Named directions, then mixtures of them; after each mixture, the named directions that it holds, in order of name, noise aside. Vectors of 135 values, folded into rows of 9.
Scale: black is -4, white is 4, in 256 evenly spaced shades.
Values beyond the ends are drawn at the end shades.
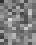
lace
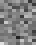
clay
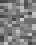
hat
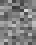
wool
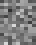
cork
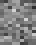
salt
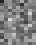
lace.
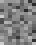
clay, hat.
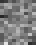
cork, hat, wool.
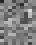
lace, wool.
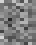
hat, lace.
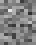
cork, lace, salt.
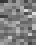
hat, salt, wool.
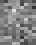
salt.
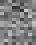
wool.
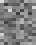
cork, lace, salt.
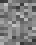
cork, salt, wool.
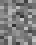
cork, hat, lace.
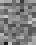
cork, hat.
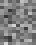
cork, salt.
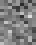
clay, wool.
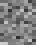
clay, cork.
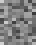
clay, hat.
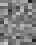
clay, cork.
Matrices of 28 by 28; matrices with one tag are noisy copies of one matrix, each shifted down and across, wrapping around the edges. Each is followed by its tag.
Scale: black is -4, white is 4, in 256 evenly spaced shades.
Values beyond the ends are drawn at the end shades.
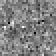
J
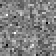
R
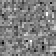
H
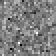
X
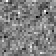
X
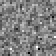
X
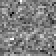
R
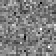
R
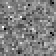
X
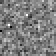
X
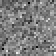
J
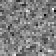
X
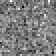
J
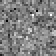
J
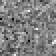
R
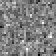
H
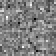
H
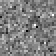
X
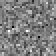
J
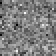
R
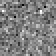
J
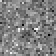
J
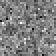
J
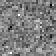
R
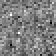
R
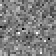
J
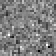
X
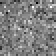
J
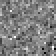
X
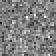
J
